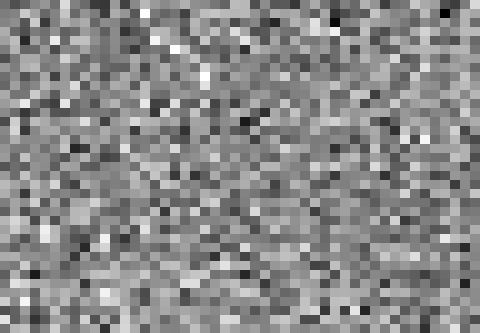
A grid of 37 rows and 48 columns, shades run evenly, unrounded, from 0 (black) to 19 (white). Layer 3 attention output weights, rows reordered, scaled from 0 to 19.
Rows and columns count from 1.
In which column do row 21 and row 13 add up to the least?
16
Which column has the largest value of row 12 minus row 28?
47
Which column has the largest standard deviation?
3
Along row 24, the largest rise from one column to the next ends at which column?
18
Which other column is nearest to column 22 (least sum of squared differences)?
10
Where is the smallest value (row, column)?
2, 45
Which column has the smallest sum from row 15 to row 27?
40
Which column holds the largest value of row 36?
1
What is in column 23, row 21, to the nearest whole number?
11
